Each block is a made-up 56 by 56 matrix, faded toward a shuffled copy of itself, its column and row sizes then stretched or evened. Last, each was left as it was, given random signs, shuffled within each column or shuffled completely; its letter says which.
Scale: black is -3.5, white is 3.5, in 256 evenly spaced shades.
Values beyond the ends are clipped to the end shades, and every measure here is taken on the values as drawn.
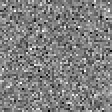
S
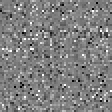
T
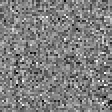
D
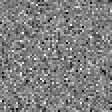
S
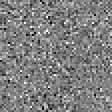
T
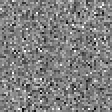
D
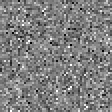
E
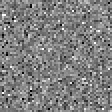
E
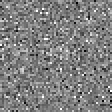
T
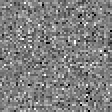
T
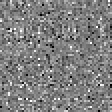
T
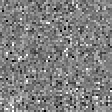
T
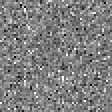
E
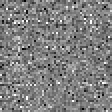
T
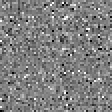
D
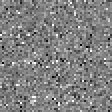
D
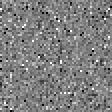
E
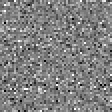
D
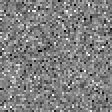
S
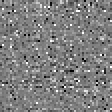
T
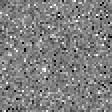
S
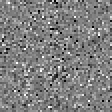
D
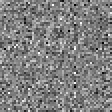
T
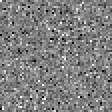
S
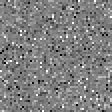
S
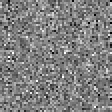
E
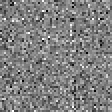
D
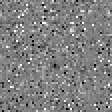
D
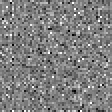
T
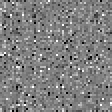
T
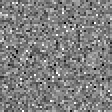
S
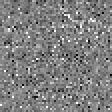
T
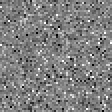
S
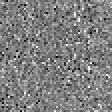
E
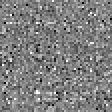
T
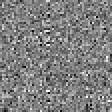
T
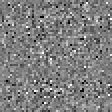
D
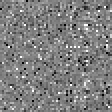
T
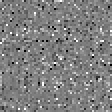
T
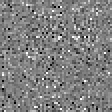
T
